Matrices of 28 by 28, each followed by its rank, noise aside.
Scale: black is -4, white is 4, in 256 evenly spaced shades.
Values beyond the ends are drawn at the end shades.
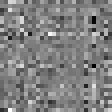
four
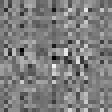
three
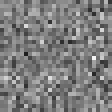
eight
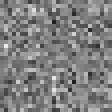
six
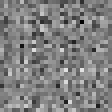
eight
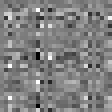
three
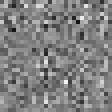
six
